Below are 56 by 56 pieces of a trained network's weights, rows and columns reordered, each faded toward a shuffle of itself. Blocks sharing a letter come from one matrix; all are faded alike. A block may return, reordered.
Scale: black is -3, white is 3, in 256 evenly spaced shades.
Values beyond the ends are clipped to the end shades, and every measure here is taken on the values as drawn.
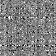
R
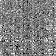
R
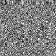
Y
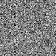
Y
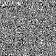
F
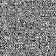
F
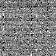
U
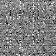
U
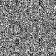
Y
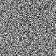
Y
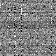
U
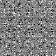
U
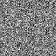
Y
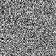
Y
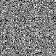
F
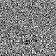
Y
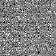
U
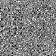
F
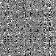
U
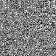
F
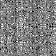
R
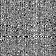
R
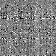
R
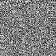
Y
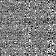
U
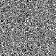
F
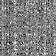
R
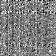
R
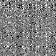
R
